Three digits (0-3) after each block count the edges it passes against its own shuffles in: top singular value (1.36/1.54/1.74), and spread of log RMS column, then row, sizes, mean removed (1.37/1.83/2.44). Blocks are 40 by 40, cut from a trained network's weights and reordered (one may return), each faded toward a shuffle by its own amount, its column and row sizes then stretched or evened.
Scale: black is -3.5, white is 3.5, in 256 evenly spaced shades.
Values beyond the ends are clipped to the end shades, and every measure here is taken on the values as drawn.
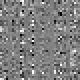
0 3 2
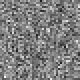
0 0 0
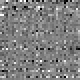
0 2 3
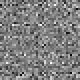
2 0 2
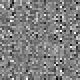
2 3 0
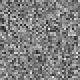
1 0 1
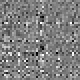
2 3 2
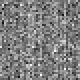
1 0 0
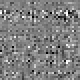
0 1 3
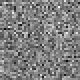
2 0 1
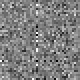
1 2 1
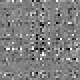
1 3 3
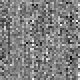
0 2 0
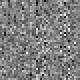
0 2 0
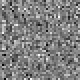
2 2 1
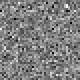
1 0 1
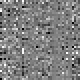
1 3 2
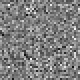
0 1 1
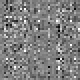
2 3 2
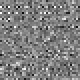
1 0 3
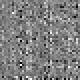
0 2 2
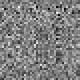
3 1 1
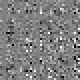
1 3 2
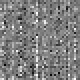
2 3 1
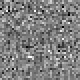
0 1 1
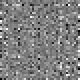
1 3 2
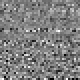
1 0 3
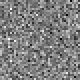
0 0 0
